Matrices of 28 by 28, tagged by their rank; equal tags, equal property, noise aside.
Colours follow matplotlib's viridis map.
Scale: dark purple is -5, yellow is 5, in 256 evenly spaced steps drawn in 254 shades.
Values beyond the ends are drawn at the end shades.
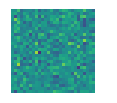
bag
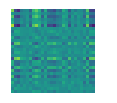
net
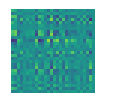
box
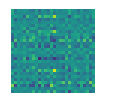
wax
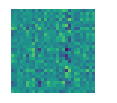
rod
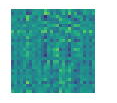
wax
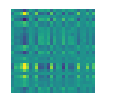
net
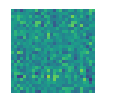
bag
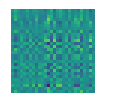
box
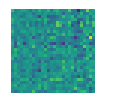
bag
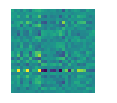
box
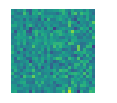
bag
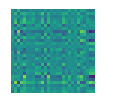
box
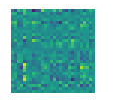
wax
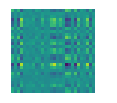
net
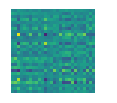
box
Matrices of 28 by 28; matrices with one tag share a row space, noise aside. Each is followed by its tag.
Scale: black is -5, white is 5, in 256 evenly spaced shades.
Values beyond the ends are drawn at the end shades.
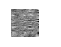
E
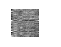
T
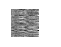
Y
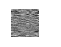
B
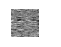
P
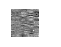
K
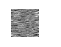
B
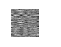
P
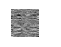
P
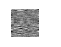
P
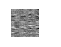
E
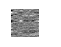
T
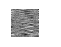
K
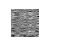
E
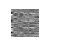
T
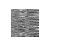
Y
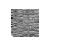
T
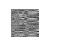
Y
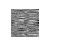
Y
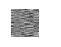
K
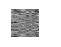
B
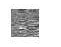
Y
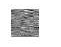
K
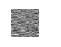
B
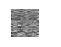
P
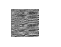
Y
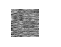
T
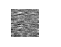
P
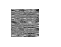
E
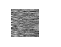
T
